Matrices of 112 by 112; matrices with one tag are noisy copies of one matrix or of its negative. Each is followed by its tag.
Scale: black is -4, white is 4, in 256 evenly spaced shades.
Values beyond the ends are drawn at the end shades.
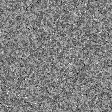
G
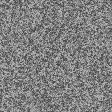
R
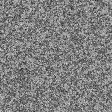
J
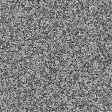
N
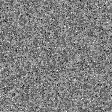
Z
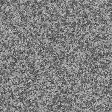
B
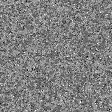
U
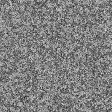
B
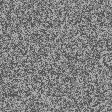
R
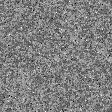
J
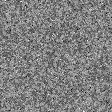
R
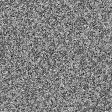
Z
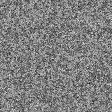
R
